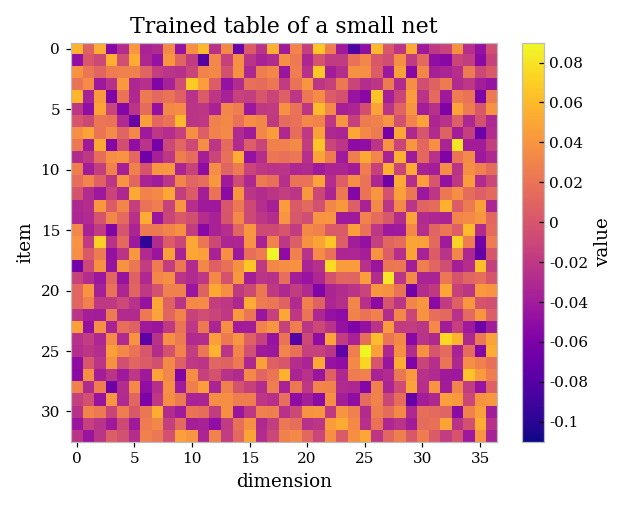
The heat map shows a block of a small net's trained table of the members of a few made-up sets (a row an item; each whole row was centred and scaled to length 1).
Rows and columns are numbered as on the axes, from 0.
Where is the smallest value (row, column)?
16, 6
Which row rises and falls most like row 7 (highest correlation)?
2
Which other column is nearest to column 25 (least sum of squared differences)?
3
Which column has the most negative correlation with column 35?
0
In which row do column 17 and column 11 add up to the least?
1
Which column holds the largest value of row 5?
21
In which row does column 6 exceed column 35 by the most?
4
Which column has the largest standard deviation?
35
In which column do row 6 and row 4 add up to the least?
5
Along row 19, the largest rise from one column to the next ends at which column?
27
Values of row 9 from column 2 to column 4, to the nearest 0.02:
0.02 0.04 0.04
